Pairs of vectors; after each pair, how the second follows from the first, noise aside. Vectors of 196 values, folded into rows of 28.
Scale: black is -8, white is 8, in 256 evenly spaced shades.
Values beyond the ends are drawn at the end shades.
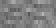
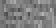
copied.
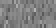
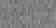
reversed, shrunk.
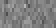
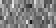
reversed, negated, scaled up.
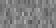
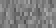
negated.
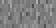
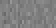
reversed, negated, shrunk.
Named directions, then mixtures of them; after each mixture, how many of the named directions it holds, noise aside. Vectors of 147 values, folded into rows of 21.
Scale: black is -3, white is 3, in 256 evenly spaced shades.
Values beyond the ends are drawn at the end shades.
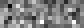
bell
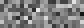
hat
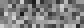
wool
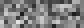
three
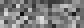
three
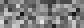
three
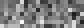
three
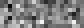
one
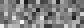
three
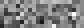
three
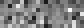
three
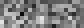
three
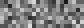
three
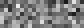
two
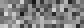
one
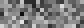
one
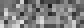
two
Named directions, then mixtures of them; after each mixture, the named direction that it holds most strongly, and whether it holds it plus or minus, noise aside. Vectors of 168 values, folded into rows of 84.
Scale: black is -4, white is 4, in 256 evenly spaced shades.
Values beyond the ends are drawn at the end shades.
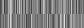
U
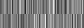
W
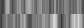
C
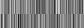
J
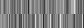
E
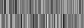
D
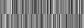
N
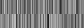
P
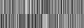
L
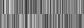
L, minus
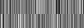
J, minus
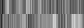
C, plus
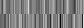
E, minus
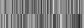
N, plus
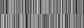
L, minus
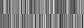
E, minus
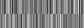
N, plus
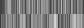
C, plus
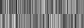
P, plus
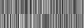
L, minus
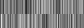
L, minus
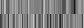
E, minus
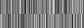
W, plus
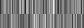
W, plus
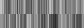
C, minus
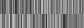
D, plus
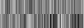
C, minus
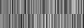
W, plus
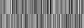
N, plus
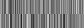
D, plus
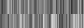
C, plus
